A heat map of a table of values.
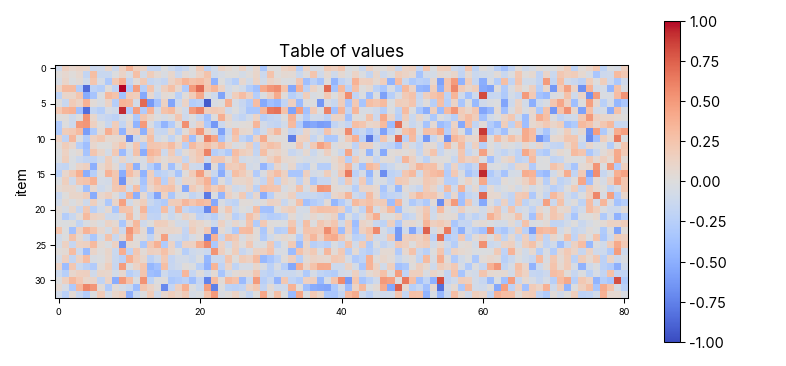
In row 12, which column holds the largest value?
21
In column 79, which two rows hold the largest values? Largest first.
30, 10
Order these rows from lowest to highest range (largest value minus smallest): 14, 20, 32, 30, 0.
0, 32, 20, 14, 30
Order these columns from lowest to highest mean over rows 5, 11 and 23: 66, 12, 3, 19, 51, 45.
51, 66, 3, 19, 12, 45
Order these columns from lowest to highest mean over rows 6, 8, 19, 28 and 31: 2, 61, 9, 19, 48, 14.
14, 61, 2, 19, 48, 9
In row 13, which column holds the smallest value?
61
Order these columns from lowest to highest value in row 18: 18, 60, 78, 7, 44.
18, 7, 44, 78, 60
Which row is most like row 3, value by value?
6
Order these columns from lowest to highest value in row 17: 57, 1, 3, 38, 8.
3, 1, 8, 57, 38
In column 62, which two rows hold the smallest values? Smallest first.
31, 8
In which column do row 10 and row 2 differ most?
60
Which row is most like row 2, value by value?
19
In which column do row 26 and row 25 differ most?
9
